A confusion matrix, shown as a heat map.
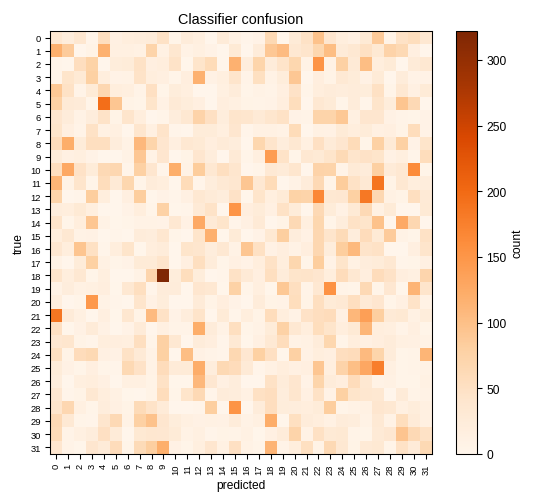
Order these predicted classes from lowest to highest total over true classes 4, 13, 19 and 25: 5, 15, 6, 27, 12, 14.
5, 14, 6, 12, 27, 15
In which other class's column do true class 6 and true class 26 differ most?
24
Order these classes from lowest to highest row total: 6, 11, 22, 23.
23, 22, 6, 11
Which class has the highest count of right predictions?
10
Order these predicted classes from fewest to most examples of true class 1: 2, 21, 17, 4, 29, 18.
2, 17, 21, 29, 18, 4
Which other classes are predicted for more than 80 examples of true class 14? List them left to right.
3, 12, 27, 29
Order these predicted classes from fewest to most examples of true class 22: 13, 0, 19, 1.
1, 13, 0, 19
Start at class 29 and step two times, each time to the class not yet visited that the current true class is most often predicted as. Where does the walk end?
9
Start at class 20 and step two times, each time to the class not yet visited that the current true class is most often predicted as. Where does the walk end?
12
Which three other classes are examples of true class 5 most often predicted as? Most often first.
4, 29, 0
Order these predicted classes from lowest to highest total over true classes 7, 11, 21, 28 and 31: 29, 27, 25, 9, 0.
29, 25, 9, 27, 0
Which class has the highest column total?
22
